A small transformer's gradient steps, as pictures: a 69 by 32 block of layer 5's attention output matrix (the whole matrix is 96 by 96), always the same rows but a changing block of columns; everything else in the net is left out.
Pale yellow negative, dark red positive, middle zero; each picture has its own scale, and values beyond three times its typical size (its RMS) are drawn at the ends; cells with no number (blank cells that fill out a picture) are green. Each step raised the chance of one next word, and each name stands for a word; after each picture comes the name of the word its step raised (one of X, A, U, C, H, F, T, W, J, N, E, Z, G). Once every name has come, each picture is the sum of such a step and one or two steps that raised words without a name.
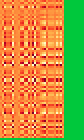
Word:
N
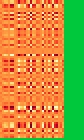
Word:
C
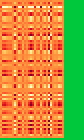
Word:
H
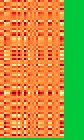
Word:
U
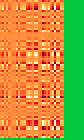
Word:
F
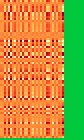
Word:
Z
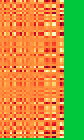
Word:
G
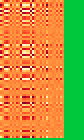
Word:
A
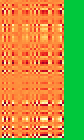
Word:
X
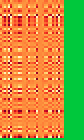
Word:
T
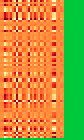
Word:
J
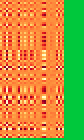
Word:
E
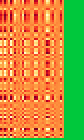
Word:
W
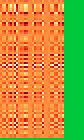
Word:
U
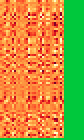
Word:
G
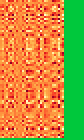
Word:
J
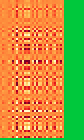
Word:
C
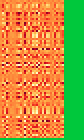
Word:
N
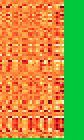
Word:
C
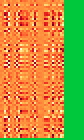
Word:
T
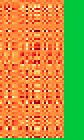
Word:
F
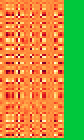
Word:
N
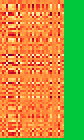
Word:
C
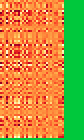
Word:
A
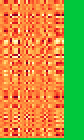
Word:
W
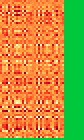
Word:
C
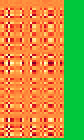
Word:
X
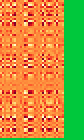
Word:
U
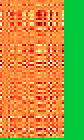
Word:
T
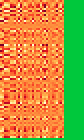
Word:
A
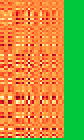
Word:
E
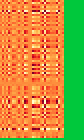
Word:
E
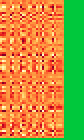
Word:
C
